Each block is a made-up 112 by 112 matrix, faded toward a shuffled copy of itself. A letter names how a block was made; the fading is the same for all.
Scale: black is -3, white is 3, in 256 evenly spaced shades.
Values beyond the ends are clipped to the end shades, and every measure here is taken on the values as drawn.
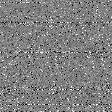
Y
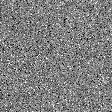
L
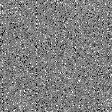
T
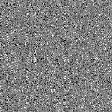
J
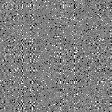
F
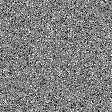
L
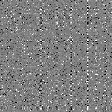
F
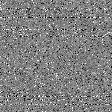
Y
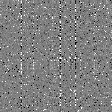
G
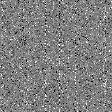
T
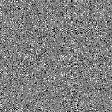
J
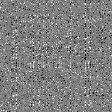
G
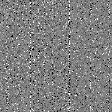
T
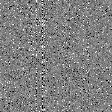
T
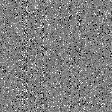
T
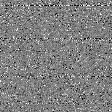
Y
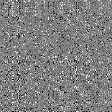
G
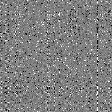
G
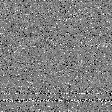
Y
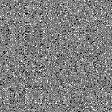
J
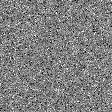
L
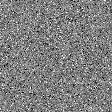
L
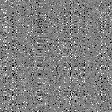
F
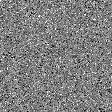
L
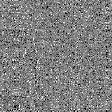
J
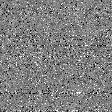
Y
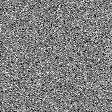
L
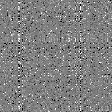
F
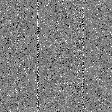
T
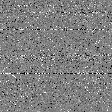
Y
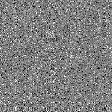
J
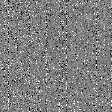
T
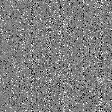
T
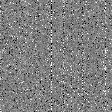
T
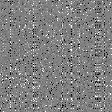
F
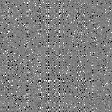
F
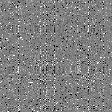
F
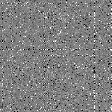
G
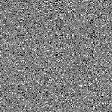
J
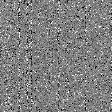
T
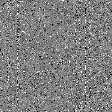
T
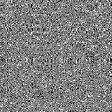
J
